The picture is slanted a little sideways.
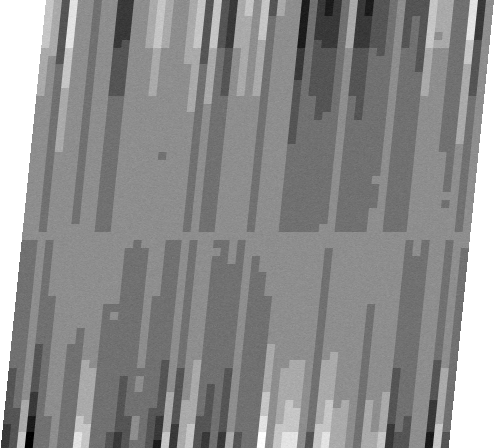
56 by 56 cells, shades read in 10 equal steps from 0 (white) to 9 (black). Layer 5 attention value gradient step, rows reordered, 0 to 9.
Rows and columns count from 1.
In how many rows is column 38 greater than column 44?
3
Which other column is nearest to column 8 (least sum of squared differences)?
9
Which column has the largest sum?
33
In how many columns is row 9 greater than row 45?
25
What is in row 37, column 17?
4
